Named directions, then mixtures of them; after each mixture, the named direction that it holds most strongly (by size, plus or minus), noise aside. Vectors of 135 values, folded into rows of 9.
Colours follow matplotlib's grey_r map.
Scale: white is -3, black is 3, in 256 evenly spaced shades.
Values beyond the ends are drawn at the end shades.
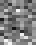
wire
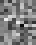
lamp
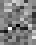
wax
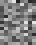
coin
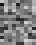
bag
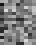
bag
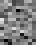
wire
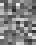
bag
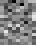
coin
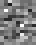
lamp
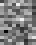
bag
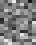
wire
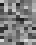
bag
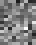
coin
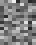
coin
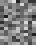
coin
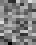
coin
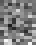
wire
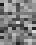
bag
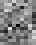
wax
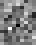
wax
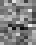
wax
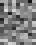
bag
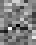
wax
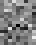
wax
